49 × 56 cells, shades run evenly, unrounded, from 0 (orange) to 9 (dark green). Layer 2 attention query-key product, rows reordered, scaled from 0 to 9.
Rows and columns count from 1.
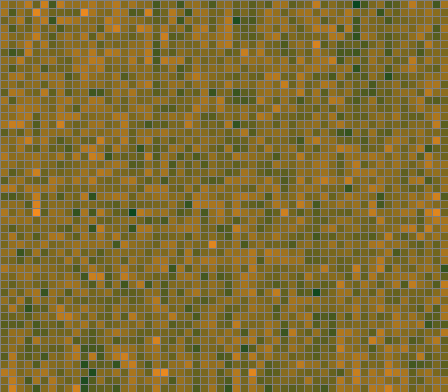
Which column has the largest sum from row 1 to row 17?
45
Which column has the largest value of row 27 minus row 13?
17
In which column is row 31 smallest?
27
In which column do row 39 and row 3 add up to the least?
8
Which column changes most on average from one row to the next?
12
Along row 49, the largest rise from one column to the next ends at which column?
11
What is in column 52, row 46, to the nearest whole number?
7
